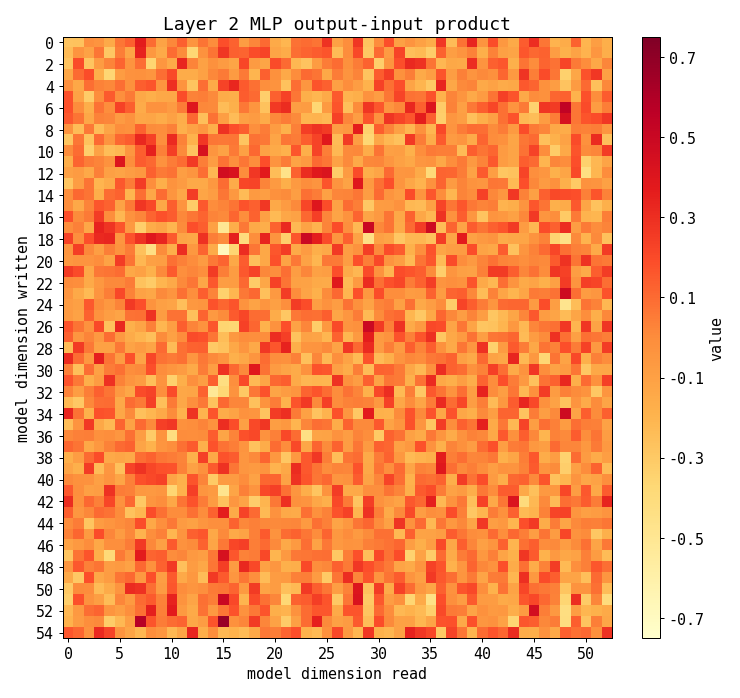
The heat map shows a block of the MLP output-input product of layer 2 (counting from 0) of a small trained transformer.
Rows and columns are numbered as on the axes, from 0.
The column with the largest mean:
36
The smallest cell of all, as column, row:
15, 19
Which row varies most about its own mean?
18
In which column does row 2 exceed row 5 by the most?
39
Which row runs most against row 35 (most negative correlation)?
5
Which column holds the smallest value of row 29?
46
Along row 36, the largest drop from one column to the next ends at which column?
23
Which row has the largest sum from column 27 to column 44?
17
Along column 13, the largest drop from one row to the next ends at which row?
11
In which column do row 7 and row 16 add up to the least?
40
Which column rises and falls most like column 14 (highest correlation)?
51
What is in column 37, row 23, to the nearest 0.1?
0.1
